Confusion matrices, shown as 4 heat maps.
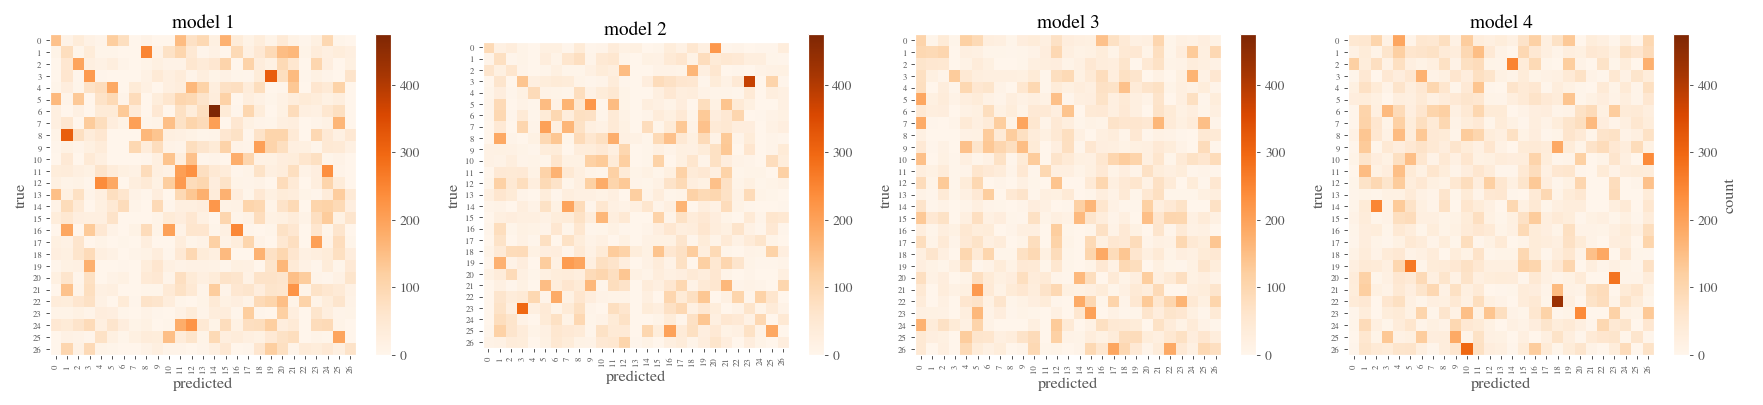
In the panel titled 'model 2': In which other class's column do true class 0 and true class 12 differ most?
10
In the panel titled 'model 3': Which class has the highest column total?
0
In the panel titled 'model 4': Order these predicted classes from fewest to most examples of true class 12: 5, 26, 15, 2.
5, 15, 2, 26
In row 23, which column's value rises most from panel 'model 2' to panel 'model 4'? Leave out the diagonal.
20
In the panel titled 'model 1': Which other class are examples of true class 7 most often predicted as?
14
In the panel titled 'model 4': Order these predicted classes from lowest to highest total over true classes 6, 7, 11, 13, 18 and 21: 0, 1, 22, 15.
0, 15, 22, 1
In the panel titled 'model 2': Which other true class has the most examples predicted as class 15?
18
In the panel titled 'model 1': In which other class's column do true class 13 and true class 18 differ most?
0
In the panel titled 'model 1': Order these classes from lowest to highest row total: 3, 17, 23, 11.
23, 17, 3, 11
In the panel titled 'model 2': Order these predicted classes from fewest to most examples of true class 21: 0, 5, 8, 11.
0, 8, 11, 5
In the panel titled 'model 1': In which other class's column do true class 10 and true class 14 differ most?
16
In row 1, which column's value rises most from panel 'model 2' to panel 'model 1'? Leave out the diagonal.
8
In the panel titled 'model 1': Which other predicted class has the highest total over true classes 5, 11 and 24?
12
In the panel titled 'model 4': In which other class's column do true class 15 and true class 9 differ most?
18
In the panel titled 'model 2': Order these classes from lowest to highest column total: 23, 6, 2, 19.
2, 23, 6, 19
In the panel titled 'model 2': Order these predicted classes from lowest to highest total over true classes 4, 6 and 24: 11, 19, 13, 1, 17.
13, 17, 11, 1, 19
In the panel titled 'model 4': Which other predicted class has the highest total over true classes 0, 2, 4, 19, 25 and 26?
10
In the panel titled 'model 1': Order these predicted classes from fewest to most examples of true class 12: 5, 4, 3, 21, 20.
3, 21, 20, 5, 4
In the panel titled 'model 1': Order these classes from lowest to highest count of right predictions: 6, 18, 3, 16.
6, 18, 3, 16
